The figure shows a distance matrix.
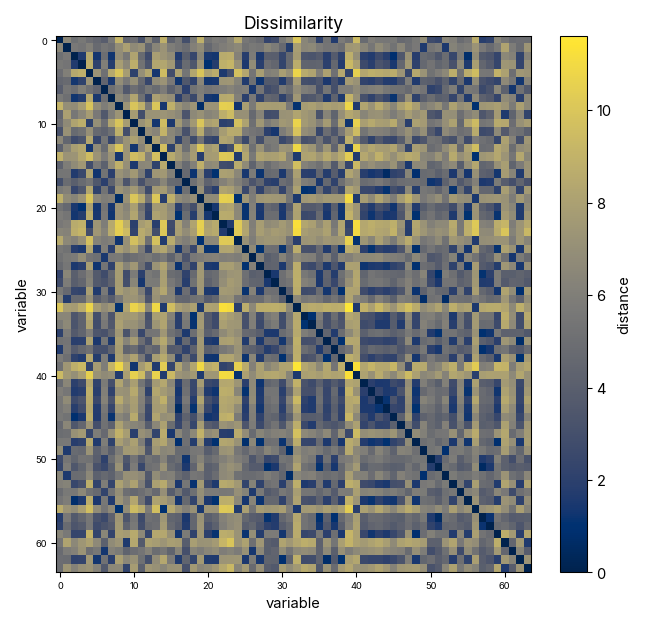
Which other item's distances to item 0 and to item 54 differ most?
26
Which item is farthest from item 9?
23
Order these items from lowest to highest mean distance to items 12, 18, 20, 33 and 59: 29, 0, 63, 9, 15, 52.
52, 29, 0, 15, 9, 63
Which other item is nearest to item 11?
29
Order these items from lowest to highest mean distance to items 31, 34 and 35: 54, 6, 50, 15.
50, 6, 54, 15
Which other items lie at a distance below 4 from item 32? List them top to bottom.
8, 14, 19, 24, 40, 56
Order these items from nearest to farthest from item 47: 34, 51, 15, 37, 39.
15, 39, 37, 51, 34
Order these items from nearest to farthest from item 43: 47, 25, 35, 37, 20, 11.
25, 20, 37, 35, 11, 47
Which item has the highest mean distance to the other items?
32
